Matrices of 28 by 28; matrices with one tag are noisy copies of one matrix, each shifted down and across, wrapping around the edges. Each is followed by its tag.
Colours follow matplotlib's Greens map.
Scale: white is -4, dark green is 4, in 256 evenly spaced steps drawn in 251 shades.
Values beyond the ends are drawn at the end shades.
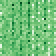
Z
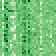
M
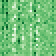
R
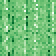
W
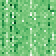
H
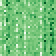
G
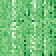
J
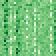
G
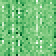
H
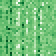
R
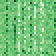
Z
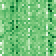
M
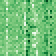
M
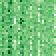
G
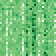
G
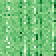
W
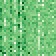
H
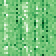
J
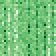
Z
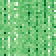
Z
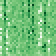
R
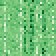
G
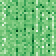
Z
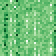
G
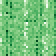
J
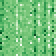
H
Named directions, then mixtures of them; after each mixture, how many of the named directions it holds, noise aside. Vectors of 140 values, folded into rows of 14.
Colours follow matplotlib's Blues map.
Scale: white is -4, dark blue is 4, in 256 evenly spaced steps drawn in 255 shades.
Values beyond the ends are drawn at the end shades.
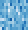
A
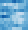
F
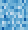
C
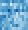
two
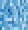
three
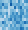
three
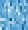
one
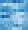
one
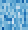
two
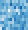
two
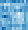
three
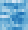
one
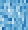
two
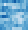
one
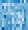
three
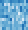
two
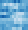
one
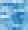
one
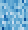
one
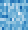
two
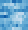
one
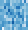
two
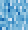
one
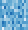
one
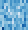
two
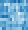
two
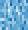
one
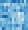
three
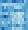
two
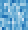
three
